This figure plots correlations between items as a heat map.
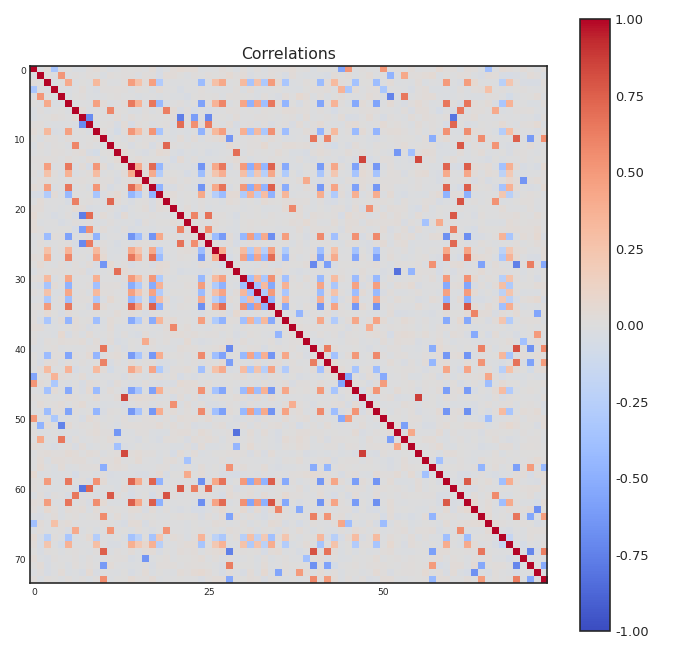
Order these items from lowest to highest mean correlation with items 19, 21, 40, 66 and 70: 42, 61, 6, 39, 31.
39, 31, 42, 6, 61
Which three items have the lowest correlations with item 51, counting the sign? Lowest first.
4, 53, 1
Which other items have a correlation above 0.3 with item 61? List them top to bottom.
6, 11, 19, 66
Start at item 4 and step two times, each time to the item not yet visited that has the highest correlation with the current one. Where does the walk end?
1
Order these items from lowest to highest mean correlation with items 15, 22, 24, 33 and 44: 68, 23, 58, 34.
34, 68, 23, 58
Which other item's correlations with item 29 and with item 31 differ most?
52
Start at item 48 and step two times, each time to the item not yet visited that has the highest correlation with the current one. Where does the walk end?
37
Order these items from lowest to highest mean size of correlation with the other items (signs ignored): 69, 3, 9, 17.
3, 69, 9, 17
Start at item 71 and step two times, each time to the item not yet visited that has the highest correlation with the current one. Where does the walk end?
57
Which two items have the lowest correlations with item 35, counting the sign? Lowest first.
72, 38
